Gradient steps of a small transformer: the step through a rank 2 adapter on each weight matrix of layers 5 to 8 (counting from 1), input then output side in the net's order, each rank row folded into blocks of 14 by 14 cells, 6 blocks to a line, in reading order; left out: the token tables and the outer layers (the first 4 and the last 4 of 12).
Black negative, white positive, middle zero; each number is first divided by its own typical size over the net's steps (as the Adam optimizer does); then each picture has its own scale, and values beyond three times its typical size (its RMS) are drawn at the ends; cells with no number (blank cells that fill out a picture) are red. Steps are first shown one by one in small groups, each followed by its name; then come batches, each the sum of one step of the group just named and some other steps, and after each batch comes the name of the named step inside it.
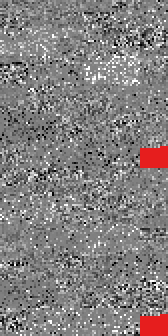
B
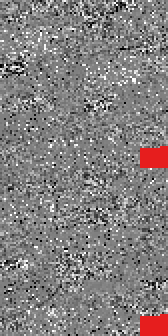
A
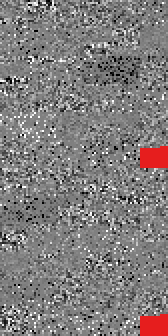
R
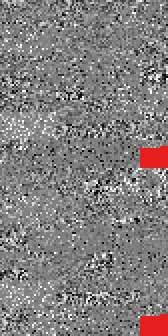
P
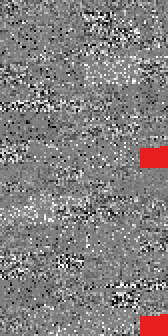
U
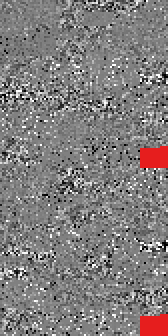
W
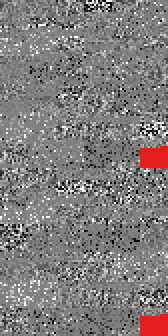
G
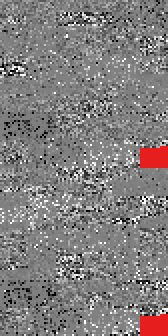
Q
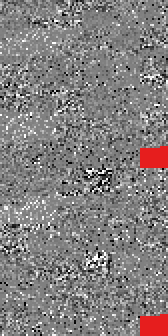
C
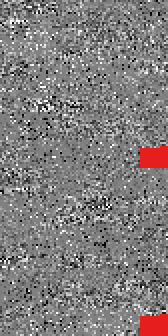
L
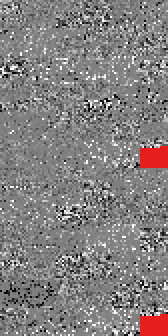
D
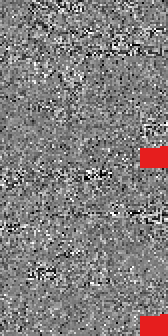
C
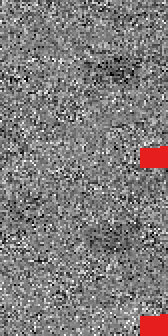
R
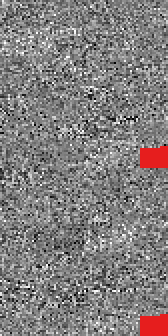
D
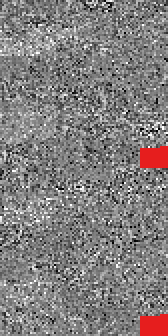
G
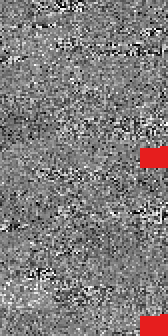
W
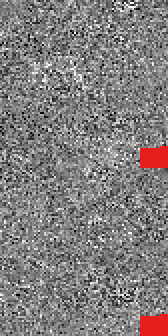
L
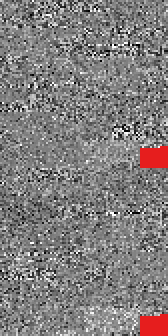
D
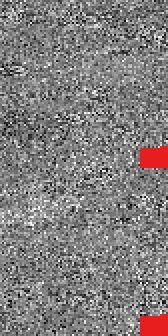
Q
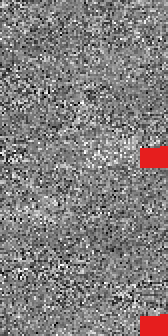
U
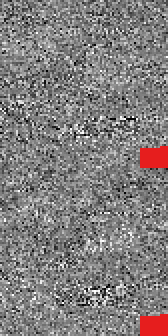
U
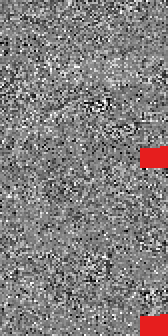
W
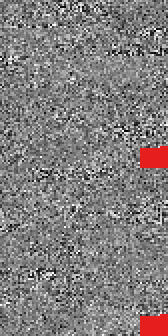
Q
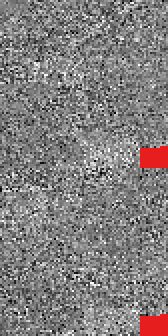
Q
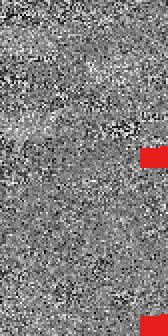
P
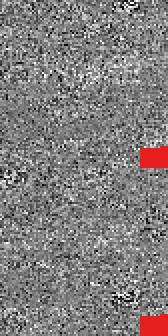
B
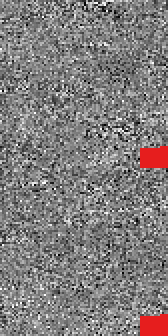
R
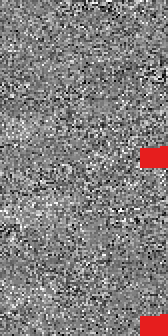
P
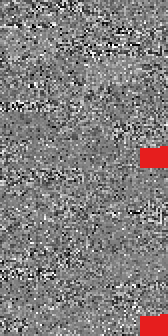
U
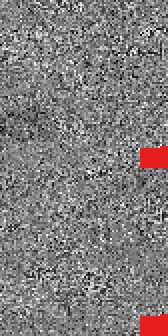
A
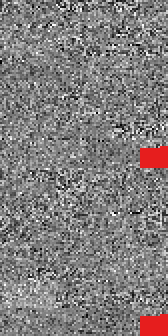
G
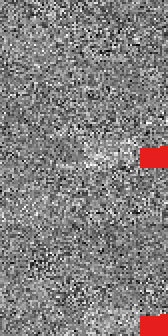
Q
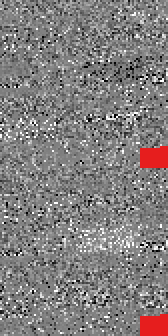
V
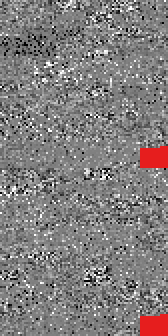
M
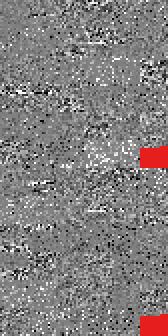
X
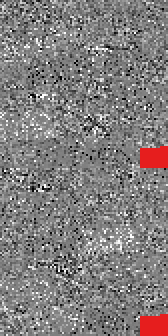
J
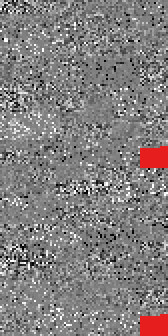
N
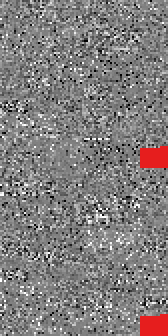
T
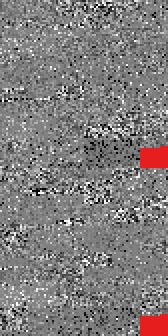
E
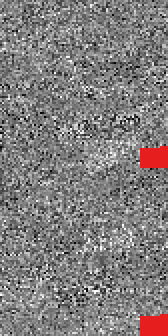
V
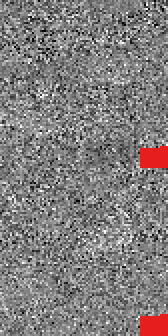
J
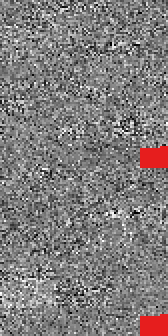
E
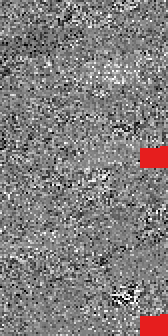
M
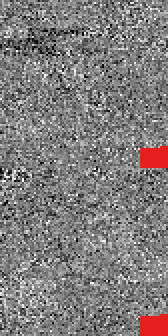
T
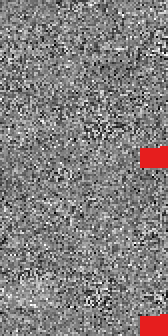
V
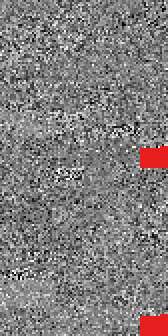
J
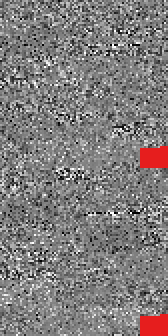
M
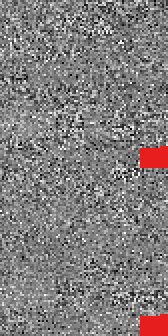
E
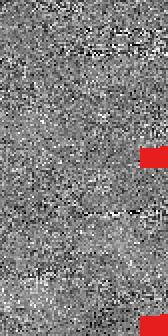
J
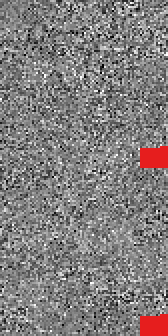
V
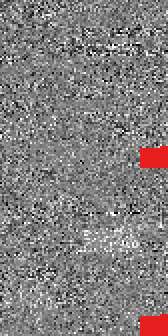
V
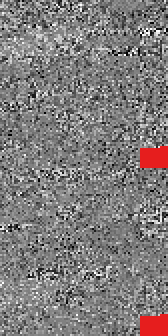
J
